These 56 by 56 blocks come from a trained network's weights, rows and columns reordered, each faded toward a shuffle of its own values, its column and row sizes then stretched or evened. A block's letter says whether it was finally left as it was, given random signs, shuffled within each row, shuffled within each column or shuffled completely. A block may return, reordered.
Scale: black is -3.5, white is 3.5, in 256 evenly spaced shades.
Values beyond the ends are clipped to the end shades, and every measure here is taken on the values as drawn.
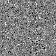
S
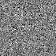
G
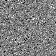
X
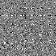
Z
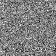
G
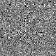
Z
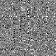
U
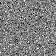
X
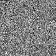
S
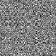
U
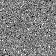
X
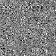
U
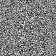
S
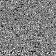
G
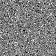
X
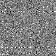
Z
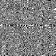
U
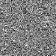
U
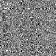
U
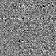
U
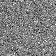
X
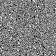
X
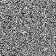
Z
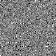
Z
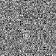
U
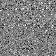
G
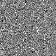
S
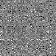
U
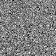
G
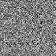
U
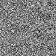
U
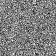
G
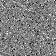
X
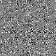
Z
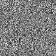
Z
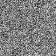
Z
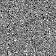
S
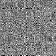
U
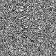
U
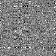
U
